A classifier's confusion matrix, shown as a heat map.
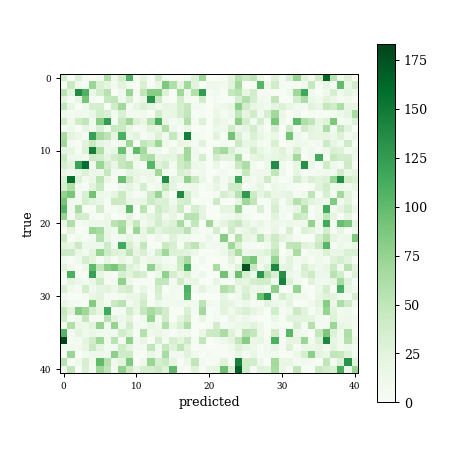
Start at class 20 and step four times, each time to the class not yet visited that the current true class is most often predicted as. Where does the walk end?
13
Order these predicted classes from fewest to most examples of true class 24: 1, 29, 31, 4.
31, 4, 1, 29
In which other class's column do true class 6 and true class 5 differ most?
32
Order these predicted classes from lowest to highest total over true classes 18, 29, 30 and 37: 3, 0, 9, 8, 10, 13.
10, 3, 8, 13, 0, 9
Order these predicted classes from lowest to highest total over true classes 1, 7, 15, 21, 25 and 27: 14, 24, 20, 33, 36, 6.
20, 6, 33, 36, 24, 14
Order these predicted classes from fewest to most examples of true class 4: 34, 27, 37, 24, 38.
27, 34, 37, 38, 24
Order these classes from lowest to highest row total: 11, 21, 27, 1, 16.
21, 1, 11, 16, 27
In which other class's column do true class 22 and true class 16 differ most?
25
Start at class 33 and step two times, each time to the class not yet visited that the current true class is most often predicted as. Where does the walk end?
3
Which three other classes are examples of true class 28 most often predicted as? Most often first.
30, 8, 38
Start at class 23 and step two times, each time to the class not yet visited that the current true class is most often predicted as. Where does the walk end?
17
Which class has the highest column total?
24
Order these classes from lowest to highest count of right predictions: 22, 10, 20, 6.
20, 22, 10, 6
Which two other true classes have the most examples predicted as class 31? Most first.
35, 8
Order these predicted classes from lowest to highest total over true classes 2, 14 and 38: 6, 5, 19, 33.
6, 5, 19, 33
